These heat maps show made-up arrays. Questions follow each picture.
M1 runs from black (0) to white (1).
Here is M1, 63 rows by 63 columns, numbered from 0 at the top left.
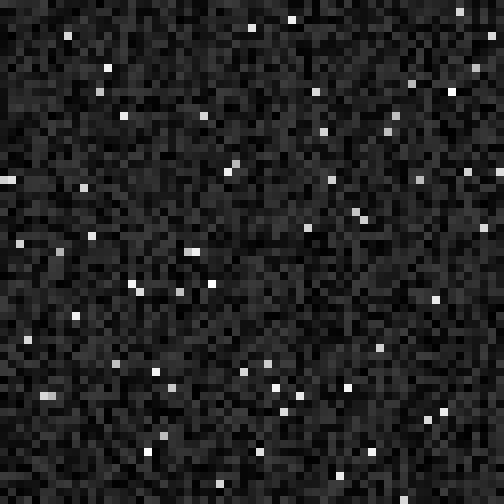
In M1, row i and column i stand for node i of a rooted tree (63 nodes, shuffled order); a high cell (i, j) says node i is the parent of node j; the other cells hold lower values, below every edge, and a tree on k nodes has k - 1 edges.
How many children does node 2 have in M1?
1
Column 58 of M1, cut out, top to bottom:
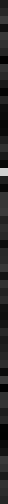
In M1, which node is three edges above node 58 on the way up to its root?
16
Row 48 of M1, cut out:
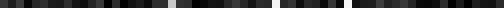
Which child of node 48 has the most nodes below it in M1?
21
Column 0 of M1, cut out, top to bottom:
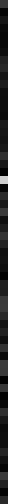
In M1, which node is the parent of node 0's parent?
36
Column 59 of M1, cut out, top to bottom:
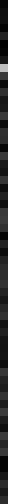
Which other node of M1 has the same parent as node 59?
13
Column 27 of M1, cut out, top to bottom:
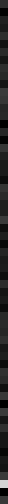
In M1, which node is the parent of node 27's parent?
28
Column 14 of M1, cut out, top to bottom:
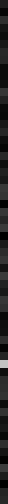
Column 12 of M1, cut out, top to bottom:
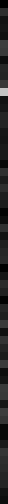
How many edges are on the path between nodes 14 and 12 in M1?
7
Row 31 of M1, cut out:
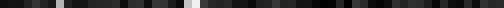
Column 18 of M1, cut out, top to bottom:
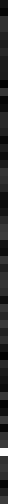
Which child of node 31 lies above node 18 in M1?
23
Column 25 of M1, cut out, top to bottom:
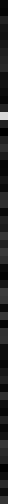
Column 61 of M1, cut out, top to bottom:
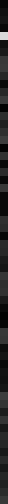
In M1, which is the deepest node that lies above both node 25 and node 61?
4
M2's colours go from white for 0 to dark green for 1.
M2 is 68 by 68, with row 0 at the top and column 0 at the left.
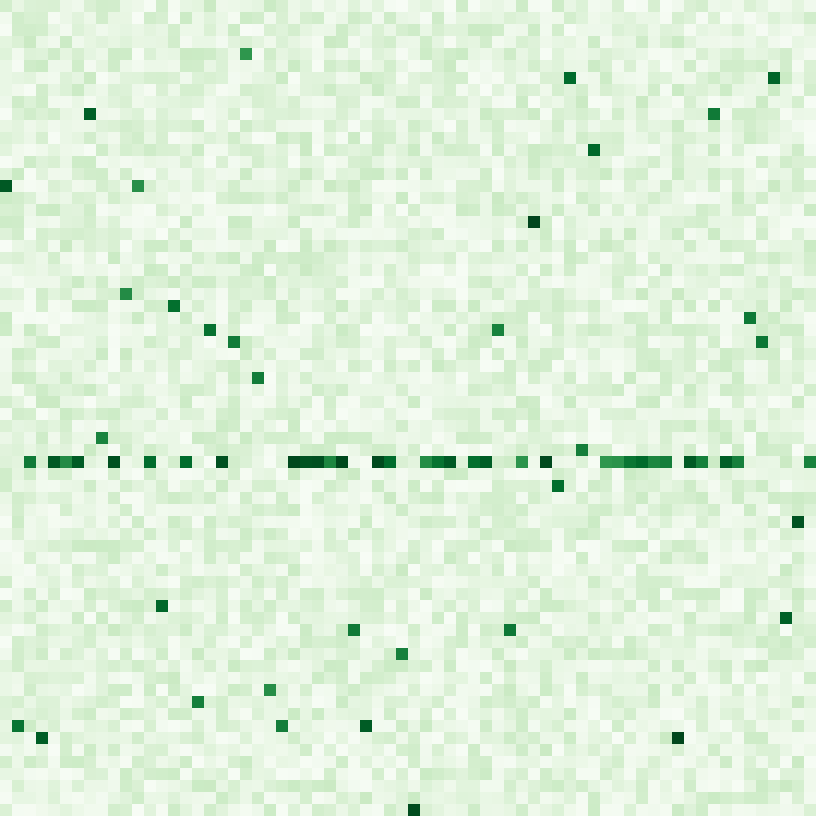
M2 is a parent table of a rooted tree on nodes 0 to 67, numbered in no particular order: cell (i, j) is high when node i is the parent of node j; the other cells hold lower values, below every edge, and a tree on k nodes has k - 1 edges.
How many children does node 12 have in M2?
1
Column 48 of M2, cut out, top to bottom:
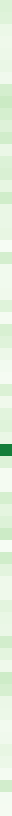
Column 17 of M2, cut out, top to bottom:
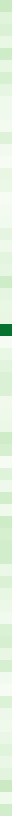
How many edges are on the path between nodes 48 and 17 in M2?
4
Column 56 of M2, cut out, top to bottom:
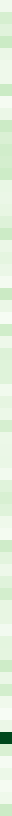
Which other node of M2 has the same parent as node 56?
3
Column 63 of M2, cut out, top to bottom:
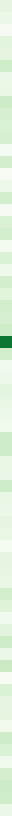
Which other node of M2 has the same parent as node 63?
19
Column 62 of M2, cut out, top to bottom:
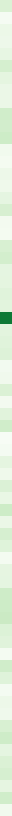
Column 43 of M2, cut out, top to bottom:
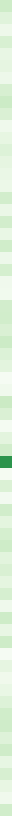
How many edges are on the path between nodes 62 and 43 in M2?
3
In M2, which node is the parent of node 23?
60
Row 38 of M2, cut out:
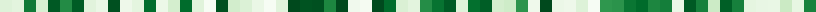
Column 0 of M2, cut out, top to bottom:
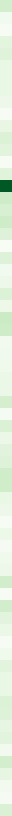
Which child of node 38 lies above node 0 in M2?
15
